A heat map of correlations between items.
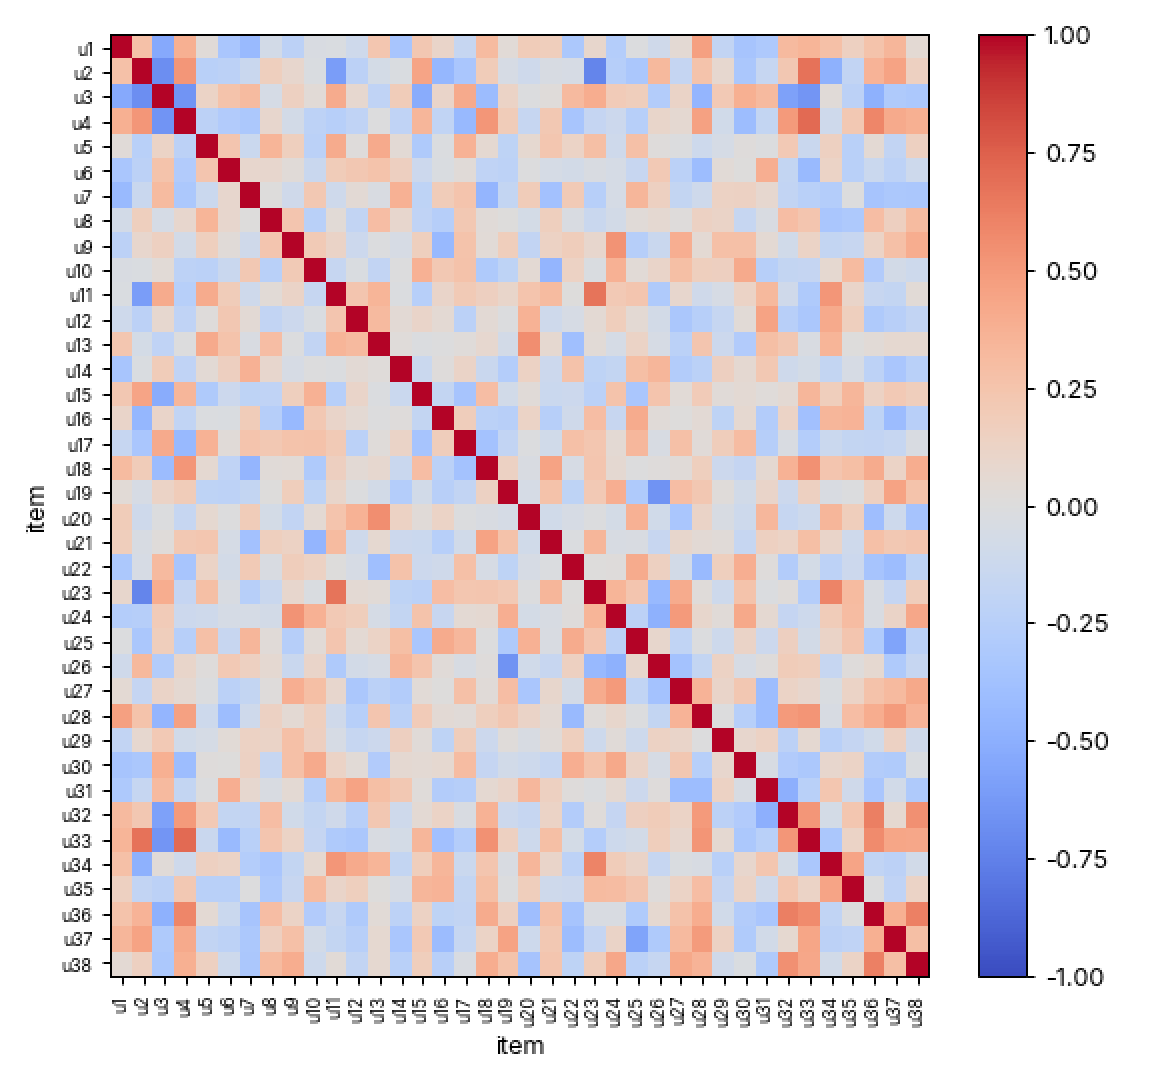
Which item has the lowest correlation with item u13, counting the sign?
u22
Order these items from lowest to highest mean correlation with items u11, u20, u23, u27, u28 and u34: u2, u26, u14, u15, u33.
u2, u26, u14, u33, u15
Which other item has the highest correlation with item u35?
u34
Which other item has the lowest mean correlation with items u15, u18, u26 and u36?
u3
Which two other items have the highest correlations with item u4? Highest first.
u33, u36
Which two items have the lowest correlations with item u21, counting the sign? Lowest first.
u10, u7
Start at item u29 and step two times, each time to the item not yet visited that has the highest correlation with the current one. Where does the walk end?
u24
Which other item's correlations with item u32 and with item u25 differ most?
u36
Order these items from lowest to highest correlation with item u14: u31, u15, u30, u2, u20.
u15, u2, u30, u20, u31
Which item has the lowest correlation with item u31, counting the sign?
u32
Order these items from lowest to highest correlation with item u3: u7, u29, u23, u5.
u5, u29, u7, u23
